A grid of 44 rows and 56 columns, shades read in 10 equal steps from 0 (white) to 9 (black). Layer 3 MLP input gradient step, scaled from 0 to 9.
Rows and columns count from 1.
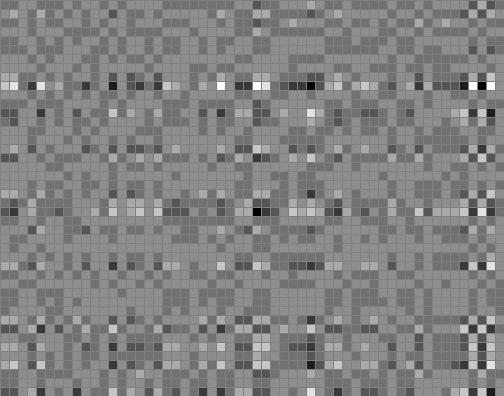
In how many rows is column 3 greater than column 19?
8
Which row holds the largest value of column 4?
10
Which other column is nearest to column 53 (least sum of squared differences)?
25
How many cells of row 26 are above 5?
5
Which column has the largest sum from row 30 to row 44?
35
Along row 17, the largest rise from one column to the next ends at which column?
54
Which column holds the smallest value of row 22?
55
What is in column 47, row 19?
4
